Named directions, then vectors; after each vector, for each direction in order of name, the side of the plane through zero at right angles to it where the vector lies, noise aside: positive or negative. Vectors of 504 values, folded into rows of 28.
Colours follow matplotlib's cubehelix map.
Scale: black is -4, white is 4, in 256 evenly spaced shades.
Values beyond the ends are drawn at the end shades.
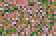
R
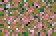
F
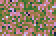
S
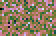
negative, negative, positive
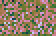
positive, negative, negative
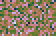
positive, positive, positive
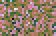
negative, negative, negative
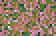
positive, negative, negative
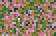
positive, positive, positive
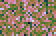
positive, positive, negative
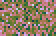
negative, negative, positive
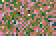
negative, negative, negative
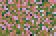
negative, positive, negative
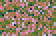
positive, positive, positive
